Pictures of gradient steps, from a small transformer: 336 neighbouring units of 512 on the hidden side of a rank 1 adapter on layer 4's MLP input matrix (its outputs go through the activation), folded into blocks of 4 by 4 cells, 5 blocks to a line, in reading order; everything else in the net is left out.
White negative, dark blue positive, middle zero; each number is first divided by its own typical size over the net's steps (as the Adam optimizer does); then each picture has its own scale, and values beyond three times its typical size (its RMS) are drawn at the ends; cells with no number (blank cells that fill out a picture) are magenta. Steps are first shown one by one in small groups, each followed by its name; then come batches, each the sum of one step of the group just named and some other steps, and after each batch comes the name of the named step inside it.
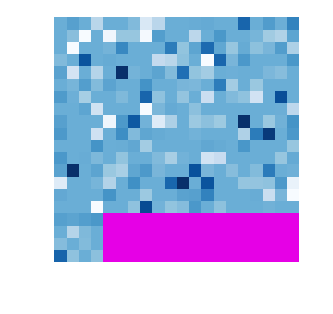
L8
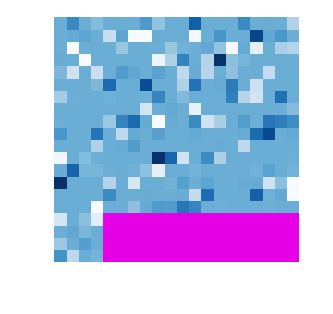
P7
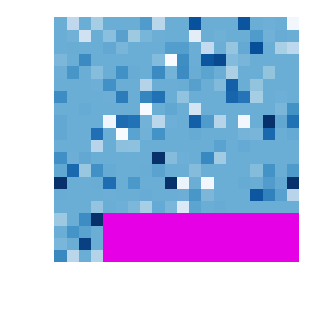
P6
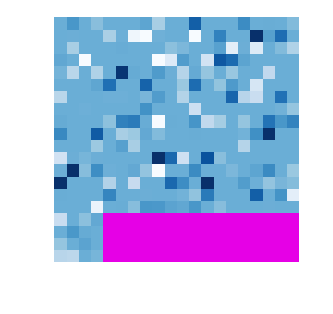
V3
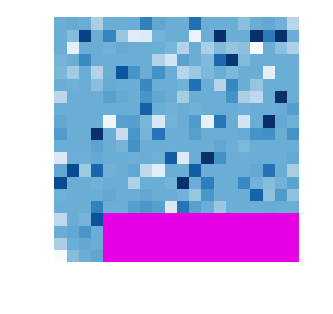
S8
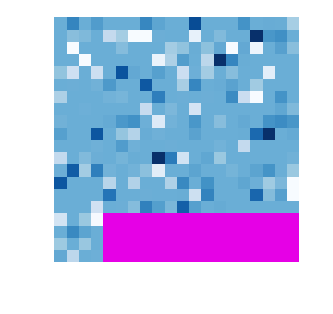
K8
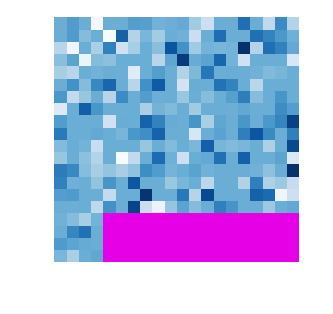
P7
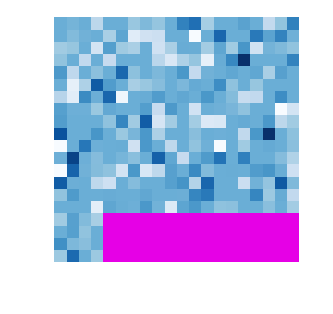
V3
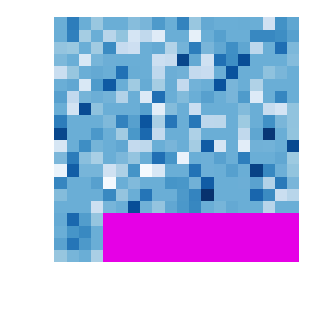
V3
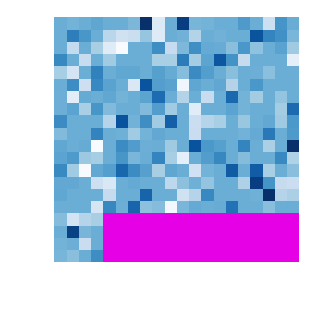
K8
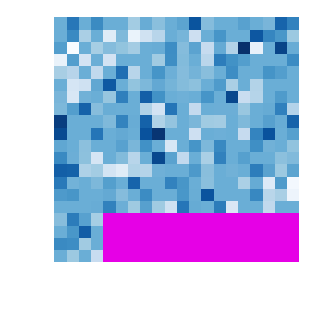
K8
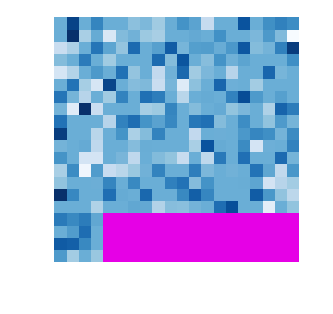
L8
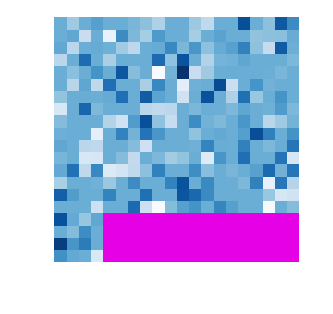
L8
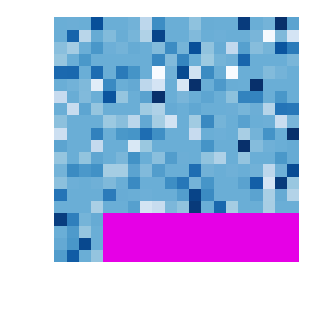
L8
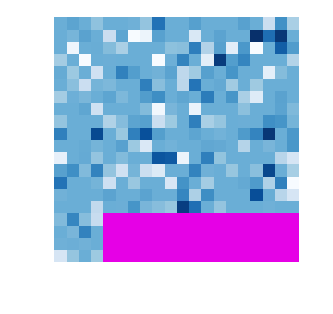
K8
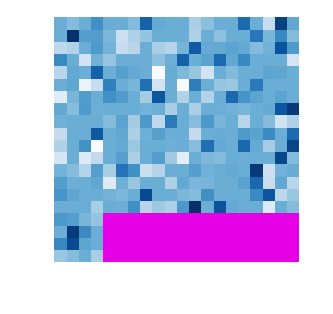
K8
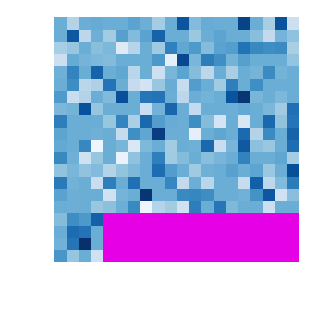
P6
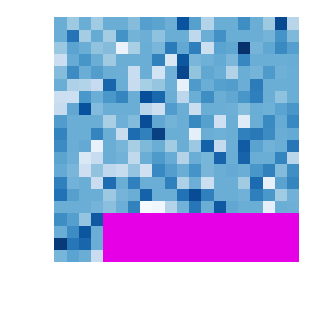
P6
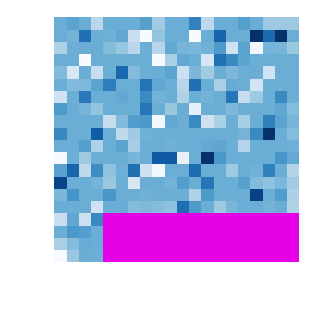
V3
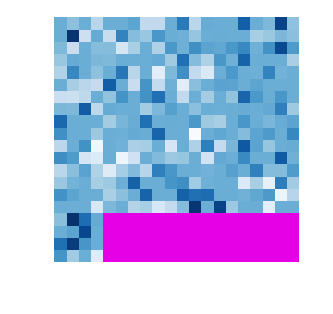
L8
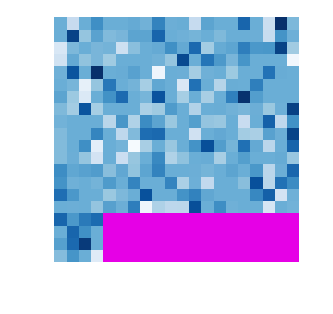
P6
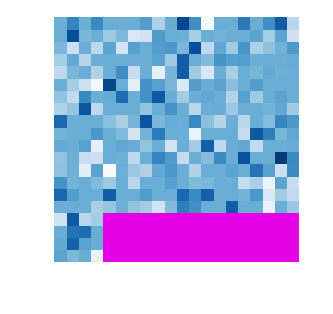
K8
